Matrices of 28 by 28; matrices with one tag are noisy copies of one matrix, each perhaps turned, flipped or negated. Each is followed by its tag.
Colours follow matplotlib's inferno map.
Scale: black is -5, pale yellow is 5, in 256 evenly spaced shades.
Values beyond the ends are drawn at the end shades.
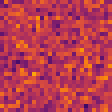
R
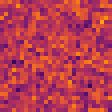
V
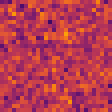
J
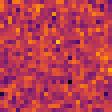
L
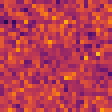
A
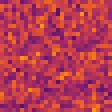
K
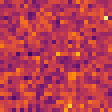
V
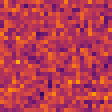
K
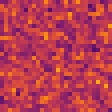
J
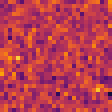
L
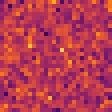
L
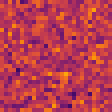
K
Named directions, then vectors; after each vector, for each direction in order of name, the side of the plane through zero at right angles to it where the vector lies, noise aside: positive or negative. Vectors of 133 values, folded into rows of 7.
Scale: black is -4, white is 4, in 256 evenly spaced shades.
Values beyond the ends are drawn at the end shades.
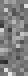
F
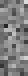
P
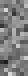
positive, positive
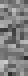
negative, negative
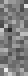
positive, negative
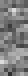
negative, negative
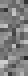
negative, negative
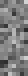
positive, positive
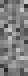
negative, positive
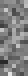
positive, positive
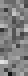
negative, negative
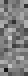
negative, positive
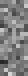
positive, positive
